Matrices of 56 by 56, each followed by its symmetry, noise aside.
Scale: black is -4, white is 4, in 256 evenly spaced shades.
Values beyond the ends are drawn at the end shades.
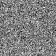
antisymmetric.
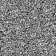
same after a half turn.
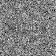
mirrored top to bottom.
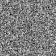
mirrored top to bottom.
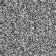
mirrored top to bottom.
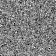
antisymmetric.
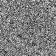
symmetric across the other diagonal.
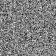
antisymmetric.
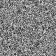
same after a half turn.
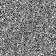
same after a half turn.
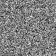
antisymmetric.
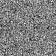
mirrored top to bottom.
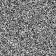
symmetric across the other diagonal.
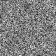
symmetric across the other diagonal.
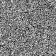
symmetric across the other diagonal.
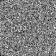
mirrored top to bottom.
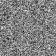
mirrored top to bottom.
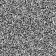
same after a half turn.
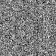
mirrored top to bottom.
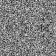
mirrored top to bottom.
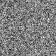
mirrored top to bottom.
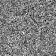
symmetric across the other diagonal.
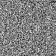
mirrored top to bottom.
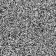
antisymmetric.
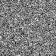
symmetric across the other diagonal.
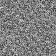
same after a half turn.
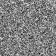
symmetric across the other diagonal.
